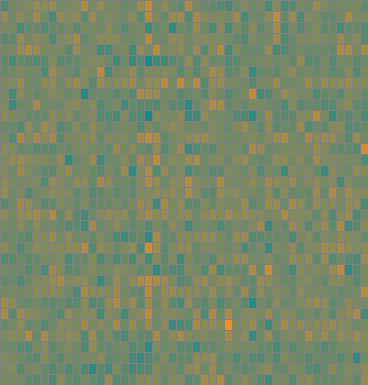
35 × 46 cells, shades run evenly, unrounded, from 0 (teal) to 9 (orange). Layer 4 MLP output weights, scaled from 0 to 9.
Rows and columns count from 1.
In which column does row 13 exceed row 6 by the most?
19
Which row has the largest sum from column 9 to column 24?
8
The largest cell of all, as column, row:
29, 30
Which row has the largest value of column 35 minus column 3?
3
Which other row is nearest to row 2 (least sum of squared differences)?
4
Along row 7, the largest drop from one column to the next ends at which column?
14
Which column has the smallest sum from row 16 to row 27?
17
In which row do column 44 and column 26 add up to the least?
25
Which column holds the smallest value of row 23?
34
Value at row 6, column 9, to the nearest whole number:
3
